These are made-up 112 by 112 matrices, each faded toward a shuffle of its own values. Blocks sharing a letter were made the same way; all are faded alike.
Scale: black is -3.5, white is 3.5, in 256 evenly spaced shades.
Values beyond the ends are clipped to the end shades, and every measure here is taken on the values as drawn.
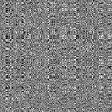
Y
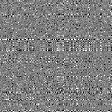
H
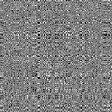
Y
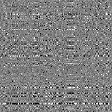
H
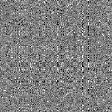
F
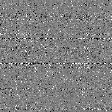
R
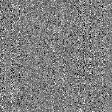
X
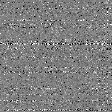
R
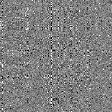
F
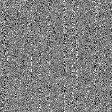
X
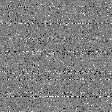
R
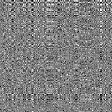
Y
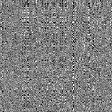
F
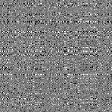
H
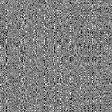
F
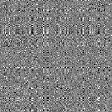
Y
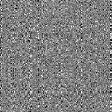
F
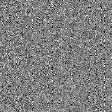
X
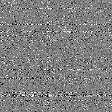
R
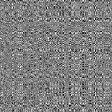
Y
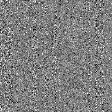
X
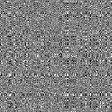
Y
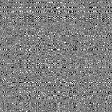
H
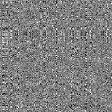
F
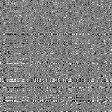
H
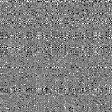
H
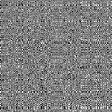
Y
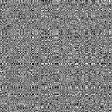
Y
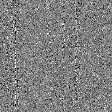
X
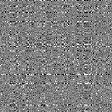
H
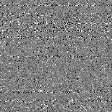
R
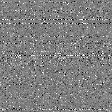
R
